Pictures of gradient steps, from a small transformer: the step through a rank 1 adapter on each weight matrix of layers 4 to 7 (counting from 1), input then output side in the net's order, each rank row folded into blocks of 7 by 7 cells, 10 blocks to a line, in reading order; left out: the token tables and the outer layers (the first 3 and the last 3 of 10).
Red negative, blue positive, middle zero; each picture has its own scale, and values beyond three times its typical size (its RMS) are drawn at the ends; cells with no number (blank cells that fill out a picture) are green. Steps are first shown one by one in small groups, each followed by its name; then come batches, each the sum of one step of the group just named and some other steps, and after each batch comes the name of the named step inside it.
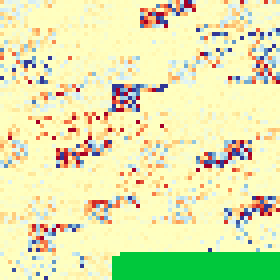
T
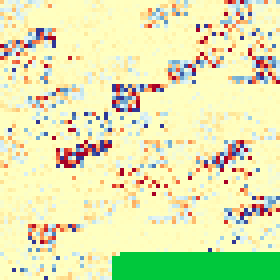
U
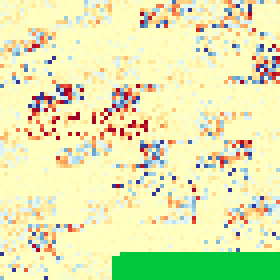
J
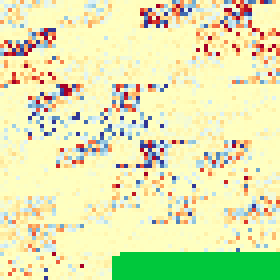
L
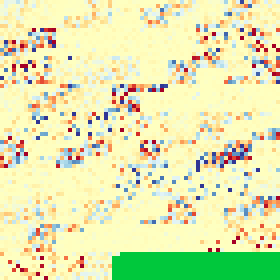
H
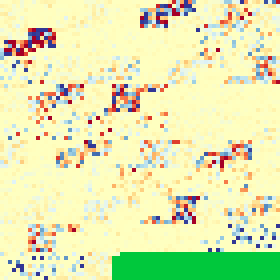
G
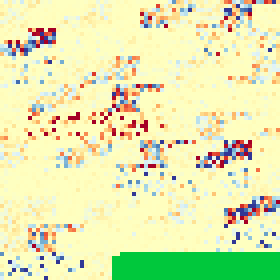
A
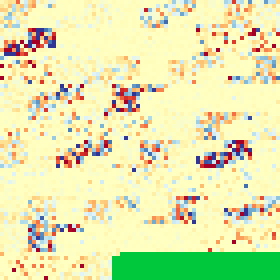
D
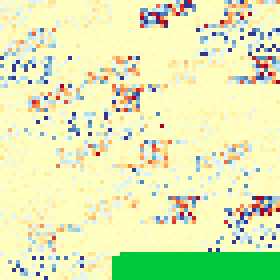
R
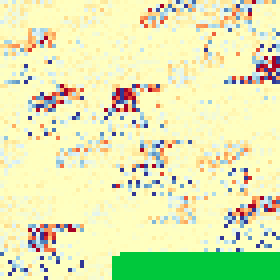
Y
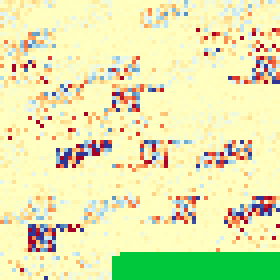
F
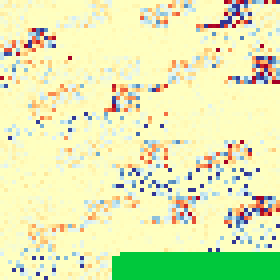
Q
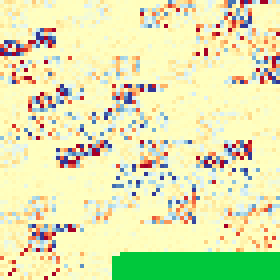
F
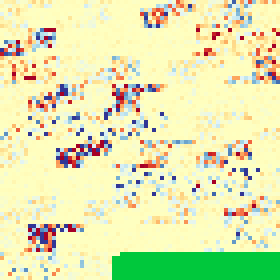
F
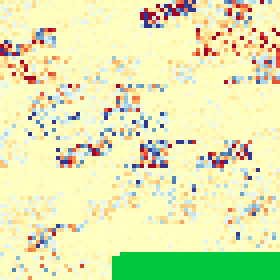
L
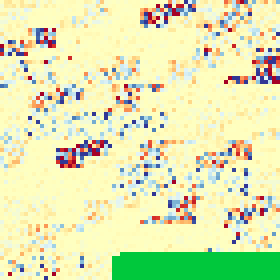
Q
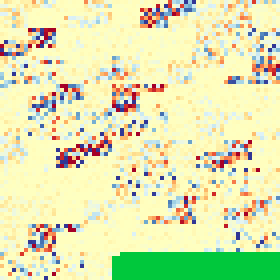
Y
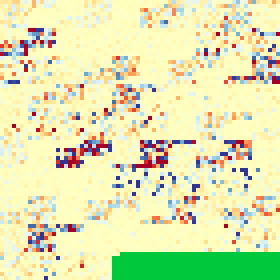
D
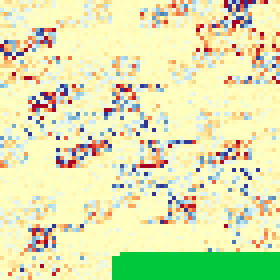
Q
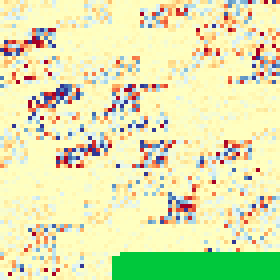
G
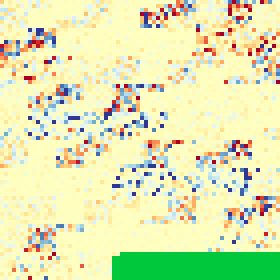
U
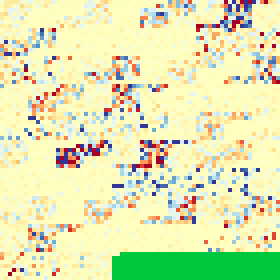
Q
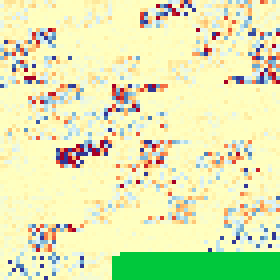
R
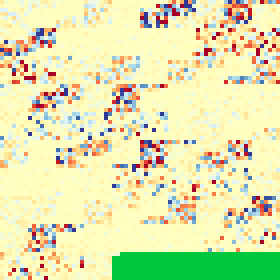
R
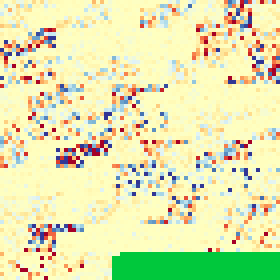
H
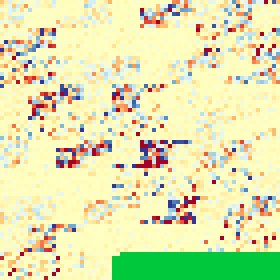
T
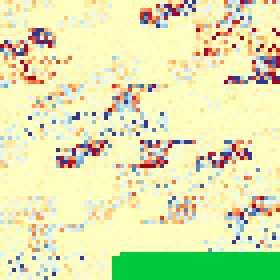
Q
